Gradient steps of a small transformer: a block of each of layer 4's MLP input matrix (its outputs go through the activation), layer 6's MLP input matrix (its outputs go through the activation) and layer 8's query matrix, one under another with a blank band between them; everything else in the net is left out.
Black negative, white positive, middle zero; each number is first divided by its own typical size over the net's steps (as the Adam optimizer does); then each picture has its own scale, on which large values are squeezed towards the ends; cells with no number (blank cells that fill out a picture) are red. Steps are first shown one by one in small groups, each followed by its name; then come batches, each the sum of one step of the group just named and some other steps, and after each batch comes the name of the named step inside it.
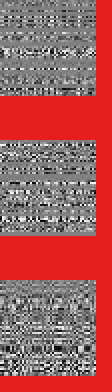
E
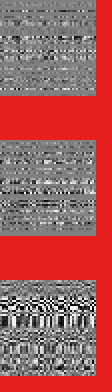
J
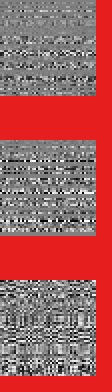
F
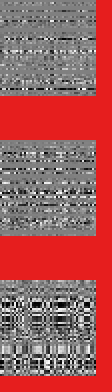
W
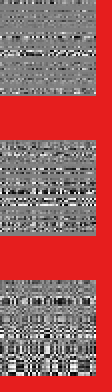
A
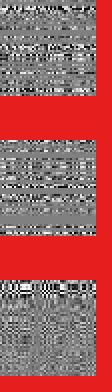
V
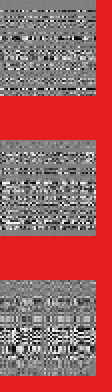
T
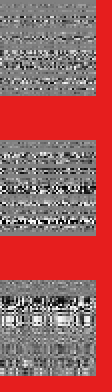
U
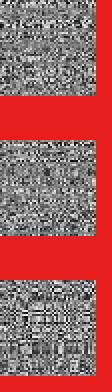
F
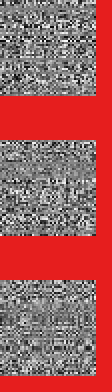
E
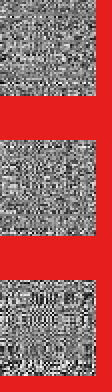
E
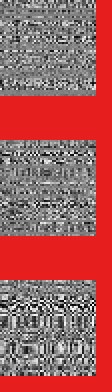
J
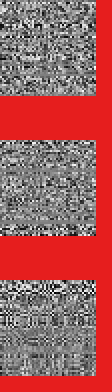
V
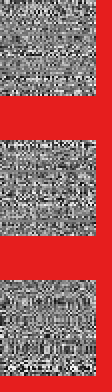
A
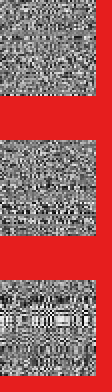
U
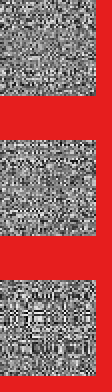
F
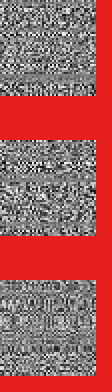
E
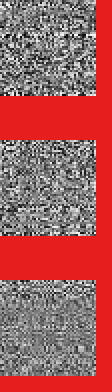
E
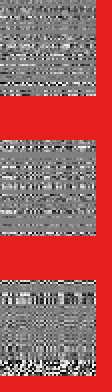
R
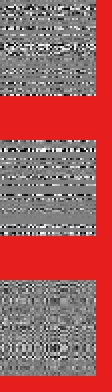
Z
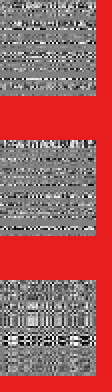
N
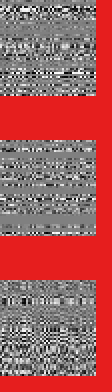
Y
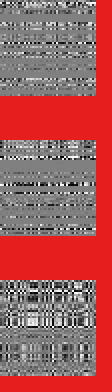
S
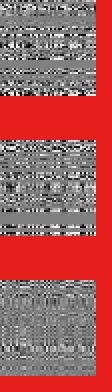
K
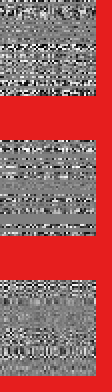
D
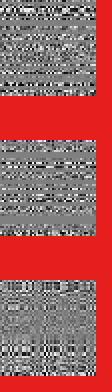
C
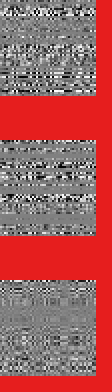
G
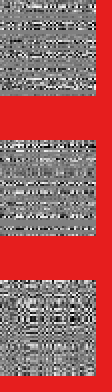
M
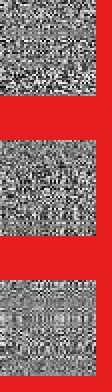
G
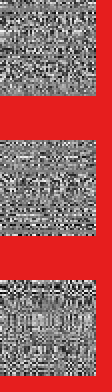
S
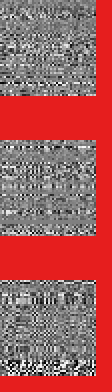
R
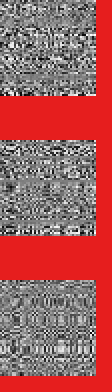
K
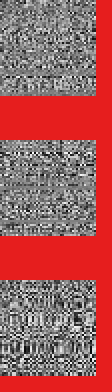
S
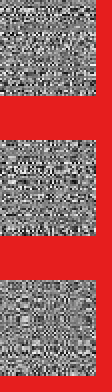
C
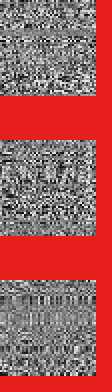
G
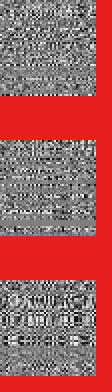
N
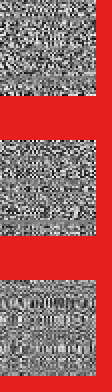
K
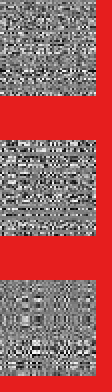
Z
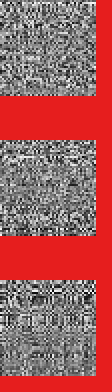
S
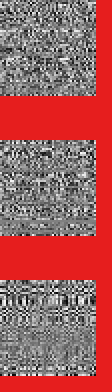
S
